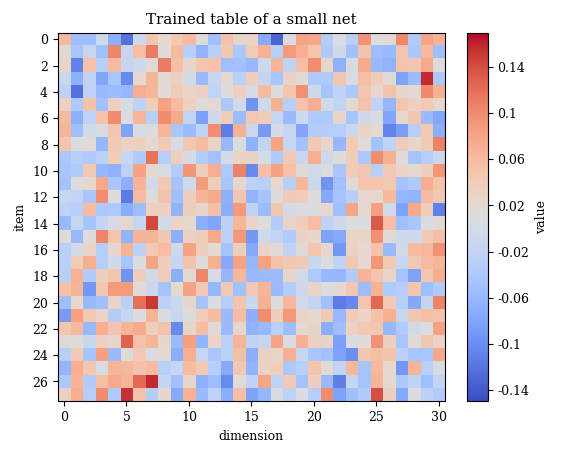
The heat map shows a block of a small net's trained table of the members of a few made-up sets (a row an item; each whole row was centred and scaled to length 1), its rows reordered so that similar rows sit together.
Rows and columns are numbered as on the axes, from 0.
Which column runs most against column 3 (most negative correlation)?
9
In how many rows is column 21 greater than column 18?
10
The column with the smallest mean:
22
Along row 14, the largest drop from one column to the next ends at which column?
8
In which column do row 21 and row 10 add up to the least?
15
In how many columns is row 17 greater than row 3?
23
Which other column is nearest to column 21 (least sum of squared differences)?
28
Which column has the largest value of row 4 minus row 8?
19
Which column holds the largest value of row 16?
30
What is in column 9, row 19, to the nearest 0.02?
0.02
